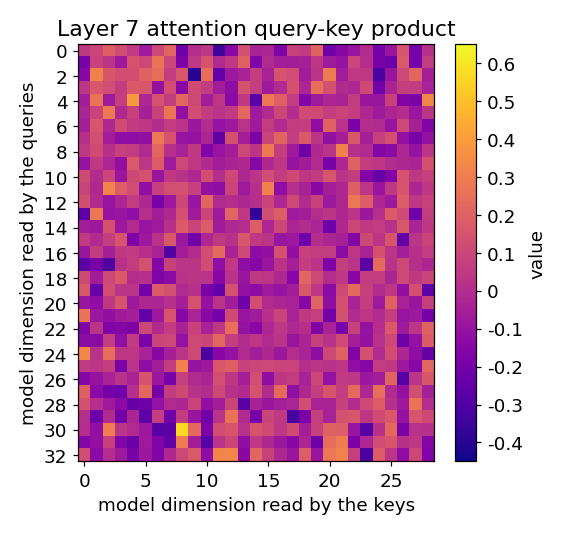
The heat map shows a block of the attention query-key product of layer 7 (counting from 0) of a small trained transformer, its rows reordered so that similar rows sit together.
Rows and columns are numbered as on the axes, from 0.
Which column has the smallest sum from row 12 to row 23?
20
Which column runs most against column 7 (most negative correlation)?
8
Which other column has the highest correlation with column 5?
10
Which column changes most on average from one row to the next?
0
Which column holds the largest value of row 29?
12
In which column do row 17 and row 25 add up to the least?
23
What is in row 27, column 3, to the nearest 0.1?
-0.2
